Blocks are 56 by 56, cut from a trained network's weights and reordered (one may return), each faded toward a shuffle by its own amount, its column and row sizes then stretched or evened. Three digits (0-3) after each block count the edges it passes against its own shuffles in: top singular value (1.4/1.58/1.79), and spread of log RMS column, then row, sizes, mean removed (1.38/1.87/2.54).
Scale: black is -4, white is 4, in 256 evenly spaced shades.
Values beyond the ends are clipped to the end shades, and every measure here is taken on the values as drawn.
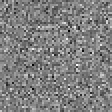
1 1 1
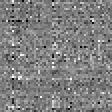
1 2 1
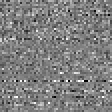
1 0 3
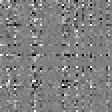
1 3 3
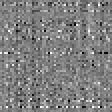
2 0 3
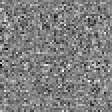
0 1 2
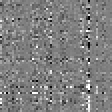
2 3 2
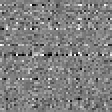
3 1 3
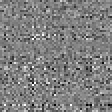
3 1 3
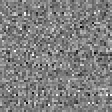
1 0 2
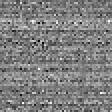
3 0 2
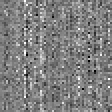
2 3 0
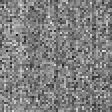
1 0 0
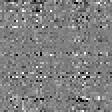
1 2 3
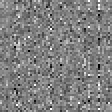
2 3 0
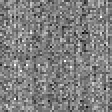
2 0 1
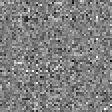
1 2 1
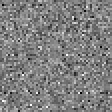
0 0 2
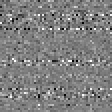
1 0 3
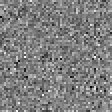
1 1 1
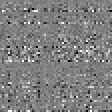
0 2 3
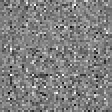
1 2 2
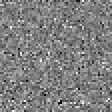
0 1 2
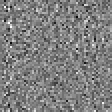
1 2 0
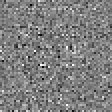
1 1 2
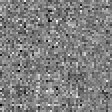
1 2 1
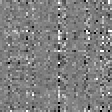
3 3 2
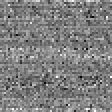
2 0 2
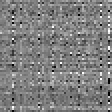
3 3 0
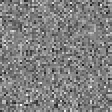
2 2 1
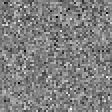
0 1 0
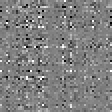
0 3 3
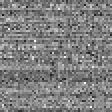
3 0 1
